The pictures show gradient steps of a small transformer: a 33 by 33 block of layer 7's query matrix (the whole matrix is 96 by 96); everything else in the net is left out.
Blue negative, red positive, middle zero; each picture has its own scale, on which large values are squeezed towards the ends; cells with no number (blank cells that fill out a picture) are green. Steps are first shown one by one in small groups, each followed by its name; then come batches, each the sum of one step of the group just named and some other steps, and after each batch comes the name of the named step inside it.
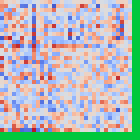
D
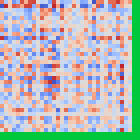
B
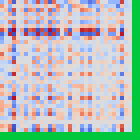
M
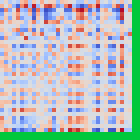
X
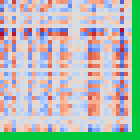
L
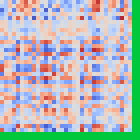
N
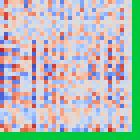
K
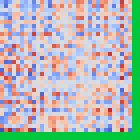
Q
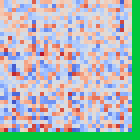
D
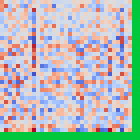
D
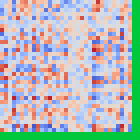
N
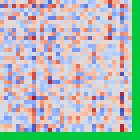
B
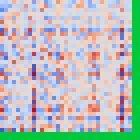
L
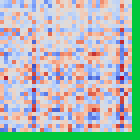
Q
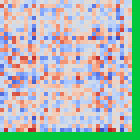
K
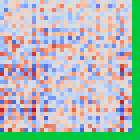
D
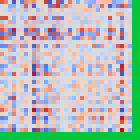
M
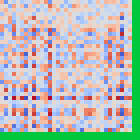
M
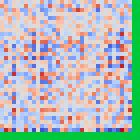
X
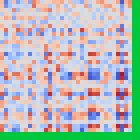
M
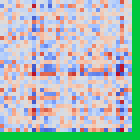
Q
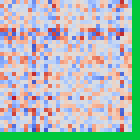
M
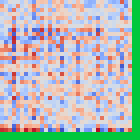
M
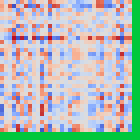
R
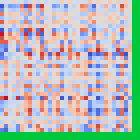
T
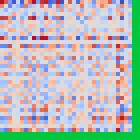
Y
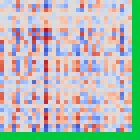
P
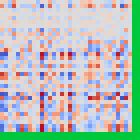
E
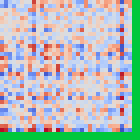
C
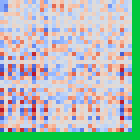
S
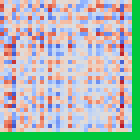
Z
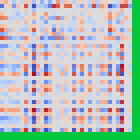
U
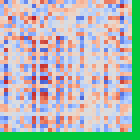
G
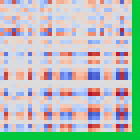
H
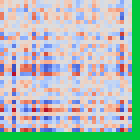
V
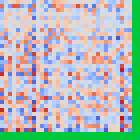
S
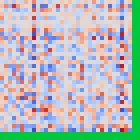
V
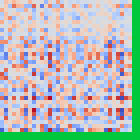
E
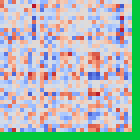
H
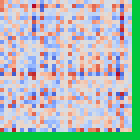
Z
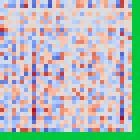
U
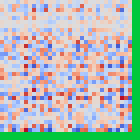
E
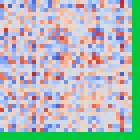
Z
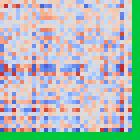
V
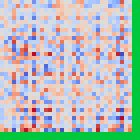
U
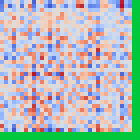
T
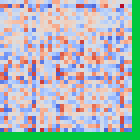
C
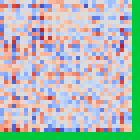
Z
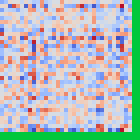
T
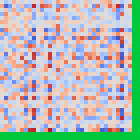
C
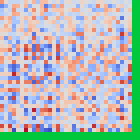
V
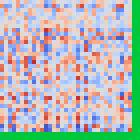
P
